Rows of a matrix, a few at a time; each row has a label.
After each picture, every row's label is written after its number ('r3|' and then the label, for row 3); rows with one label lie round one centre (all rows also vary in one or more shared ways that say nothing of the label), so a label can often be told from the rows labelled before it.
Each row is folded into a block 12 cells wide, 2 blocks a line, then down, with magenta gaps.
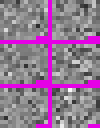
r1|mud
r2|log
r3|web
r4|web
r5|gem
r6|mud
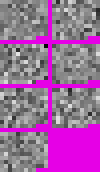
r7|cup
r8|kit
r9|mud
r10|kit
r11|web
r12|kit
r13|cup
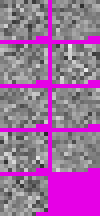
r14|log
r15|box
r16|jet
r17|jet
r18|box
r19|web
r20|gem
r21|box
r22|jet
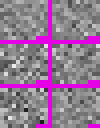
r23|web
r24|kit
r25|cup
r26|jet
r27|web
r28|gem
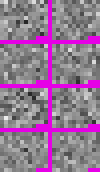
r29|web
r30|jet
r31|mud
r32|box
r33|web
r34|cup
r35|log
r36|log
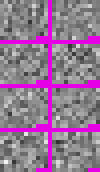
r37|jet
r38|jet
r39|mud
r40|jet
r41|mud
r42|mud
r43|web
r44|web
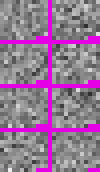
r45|jet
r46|cup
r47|mud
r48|kit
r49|jet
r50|jet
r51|jet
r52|kit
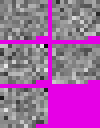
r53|jet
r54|kit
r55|jet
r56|log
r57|gem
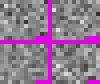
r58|web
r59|web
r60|jet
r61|kit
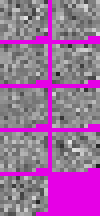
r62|gem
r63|mud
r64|kit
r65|gem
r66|gem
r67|log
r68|gem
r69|web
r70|mud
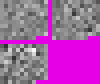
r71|cup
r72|mud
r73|kit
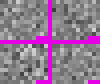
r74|mud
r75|web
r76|cup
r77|cup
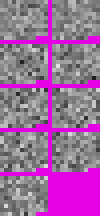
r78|log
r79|jet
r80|mud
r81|web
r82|web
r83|cup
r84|cup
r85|cup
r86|box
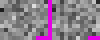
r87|box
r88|mud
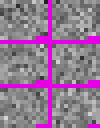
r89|box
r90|cup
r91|web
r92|jet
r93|kit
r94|jet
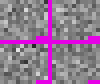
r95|jet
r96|gem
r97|log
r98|kit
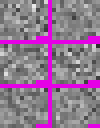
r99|box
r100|mud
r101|kit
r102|kit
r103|kit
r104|kit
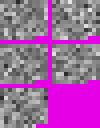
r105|jet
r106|web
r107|box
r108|web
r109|mud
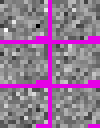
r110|mud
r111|log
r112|gem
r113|mud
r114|web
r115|mud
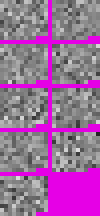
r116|log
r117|web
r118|jet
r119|cup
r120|mud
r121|box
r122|log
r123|gem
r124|cup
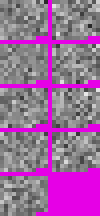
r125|mud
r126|gem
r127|box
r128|gem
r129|box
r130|kit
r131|gem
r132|kit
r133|gem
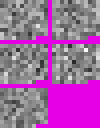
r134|log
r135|web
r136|mud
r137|mud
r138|cup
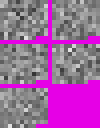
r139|log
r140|log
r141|jet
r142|log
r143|jet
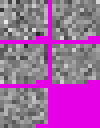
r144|gem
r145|jet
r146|box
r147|jet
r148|kit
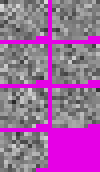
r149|gem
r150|box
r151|log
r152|cup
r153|cup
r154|jet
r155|kit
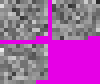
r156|log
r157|cup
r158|log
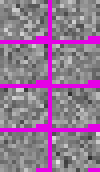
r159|kit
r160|web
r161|web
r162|box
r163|mud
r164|gem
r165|log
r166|web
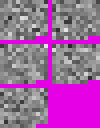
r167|jet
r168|gem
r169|box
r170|gem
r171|web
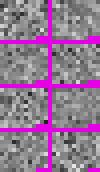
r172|mud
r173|gem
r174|kit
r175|cup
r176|box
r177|gem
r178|log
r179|kit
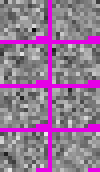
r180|cup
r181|kit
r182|mud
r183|mud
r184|web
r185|box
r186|log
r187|cup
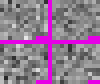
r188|mud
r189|web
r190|jet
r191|cup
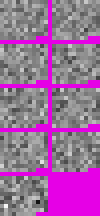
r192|box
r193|cup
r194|log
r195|mud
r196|web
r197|cup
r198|web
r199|box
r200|mud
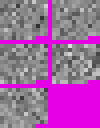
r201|mud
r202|mud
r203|log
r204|mud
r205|box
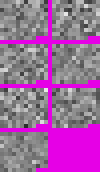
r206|box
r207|log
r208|kit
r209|cup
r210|kit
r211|web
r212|gem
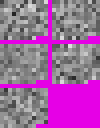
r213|kit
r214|jet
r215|cup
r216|mud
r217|kit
